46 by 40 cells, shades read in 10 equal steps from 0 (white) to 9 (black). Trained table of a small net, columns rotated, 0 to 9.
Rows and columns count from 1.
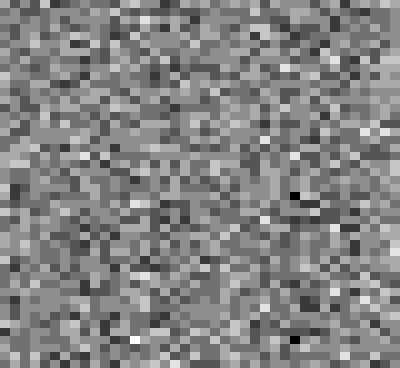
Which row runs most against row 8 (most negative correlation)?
20
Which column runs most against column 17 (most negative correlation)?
9
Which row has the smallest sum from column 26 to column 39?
17
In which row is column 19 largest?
28
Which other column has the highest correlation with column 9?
36
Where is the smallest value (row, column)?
43, 14
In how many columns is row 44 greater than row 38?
13
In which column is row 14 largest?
18
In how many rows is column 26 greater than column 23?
25
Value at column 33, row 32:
4
